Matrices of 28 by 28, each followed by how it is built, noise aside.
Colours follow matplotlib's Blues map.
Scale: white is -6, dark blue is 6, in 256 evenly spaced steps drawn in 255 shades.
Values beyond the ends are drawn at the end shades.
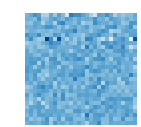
uneven rows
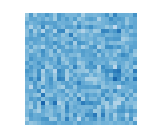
low rank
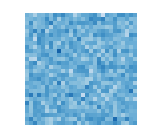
noise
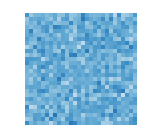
noise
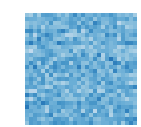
blocks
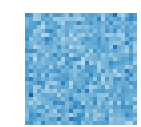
noise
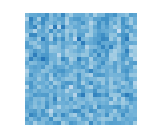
blocks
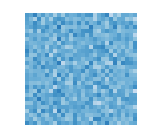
repeating rows
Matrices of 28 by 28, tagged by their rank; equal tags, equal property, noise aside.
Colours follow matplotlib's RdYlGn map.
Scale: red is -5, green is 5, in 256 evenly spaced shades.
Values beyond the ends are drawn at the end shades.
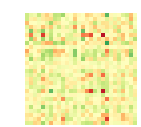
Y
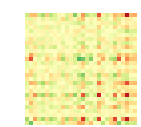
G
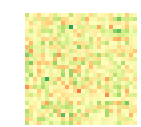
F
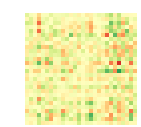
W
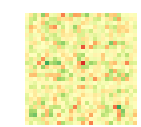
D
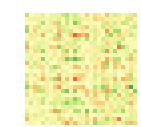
Y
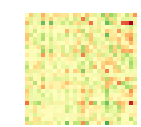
Y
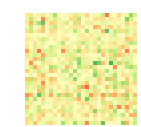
F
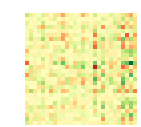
W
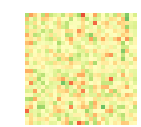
F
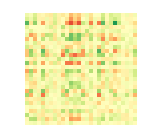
G
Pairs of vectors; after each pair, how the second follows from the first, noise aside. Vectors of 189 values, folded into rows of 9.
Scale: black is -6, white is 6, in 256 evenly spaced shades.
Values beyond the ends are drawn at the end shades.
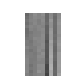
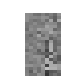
sign-scrambled.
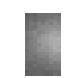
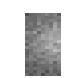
copied.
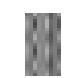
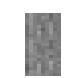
wrapped around, negated, shrunk.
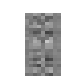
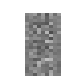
sign-scrambled.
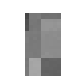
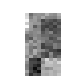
negated, scaled up.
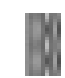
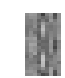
wrapped around.
